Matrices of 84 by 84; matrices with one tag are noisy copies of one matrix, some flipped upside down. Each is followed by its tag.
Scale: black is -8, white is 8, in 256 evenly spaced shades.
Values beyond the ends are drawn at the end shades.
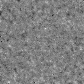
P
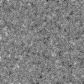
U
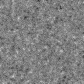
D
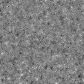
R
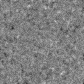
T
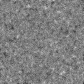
T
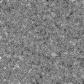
U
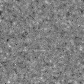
P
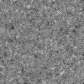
T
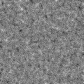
R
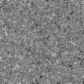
U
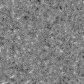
D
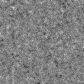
D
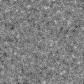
T
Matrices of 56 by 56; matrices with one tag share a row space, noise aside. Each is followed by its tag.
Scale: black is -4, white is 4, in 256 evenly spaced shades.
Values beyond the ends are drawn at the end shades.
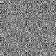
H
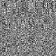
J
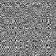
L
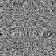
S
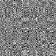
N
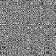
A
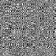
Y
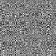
L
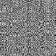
A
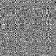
L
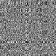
H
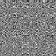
N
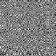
A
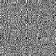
H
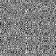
H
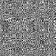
Y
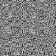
Y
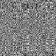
N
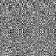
Y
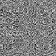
S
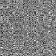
S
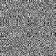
A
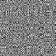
A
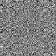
S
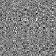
N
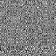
H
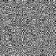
Y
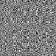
N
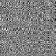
A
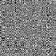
L
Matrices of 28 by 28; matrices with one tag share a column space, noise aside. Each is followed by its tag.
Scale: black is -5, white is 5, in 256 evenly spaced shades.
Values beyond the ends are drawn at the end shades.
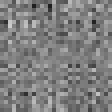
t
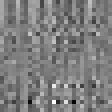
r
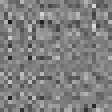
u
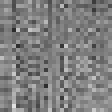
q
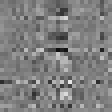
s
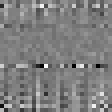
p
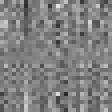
t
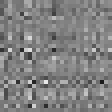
s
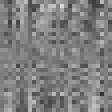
t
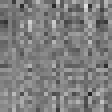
t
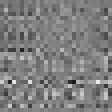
s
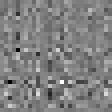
s
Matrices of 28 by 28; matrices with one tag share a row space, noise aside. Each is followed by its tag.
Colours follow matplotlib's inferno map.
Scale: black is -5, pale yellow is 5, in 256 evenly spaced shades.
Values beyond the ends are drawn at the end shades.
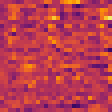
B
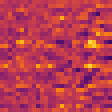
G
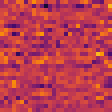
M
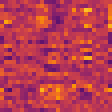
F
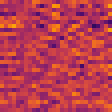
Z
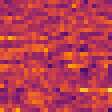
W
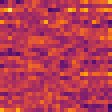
W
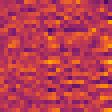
B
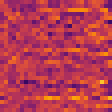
B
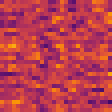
Z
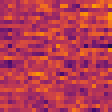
W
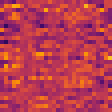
M
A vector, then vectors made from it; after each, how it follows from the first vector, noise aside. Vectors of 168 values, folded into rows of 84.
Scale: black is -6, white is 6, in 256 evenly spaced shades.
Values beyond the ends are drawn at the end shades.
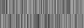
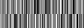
reversed, scaled up.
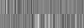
negated, partly zeroed.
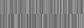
reversed, negated, shrunk.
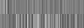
negated, partly zeroed.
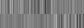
reversed, partly zeroed.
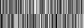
reversed, negated, scaled up.
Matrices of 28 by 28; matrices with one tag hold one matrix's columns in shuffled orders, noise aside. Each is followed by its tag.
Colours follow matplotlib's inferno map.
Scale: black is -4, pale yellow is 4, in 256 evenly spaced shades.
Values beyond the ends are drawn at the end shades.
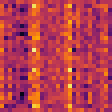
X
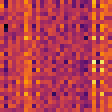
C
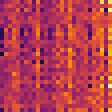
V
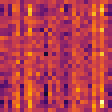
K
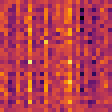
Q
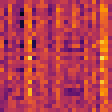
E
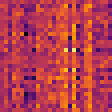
X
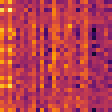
V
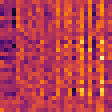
E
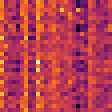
C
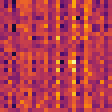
C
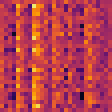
X
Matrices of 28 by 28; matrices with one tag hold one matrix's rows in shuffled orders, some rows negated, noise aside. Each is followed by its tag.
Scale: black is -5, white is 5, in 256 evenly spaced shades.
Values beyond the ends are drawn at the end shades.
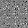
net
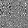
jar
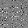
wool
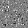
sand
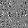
jar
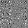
jar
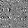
jar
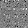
net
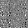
jar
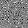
sand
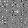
wool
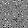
sand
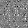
net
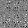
net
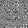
net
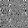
jar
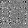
jar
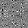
wool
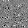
sand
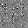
wool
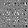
net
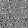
jar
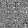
net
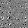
jar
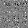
net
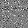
sand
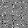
wool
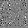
jar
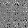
net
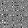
wool
